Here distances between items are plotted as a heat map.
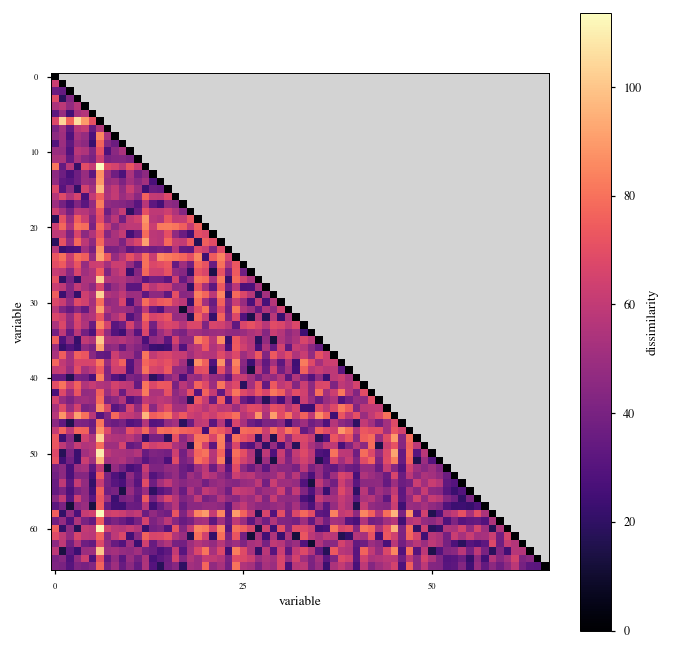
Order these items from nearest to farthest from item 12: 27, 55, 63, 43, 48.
48, 27, 63, 55, 43
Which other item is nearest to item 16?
4
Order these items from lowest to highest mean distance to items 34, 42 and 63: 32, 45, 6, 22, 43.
22, 43, 32, 45, 6
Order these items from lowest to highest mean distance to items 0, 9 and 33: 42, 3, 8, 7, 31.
8, 42, 7, 31, 3
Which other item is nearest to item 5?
57
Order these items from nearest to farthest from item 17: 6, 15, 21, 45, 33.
21, 15, 33, 45, 6
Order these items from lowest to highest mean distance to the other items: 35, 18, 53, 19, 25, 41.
53, 18, 35, 25, 41, 19
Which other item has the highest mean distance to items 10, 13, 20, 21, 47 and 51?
6
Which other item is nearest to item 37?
45
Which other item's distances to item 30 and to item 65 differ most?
14
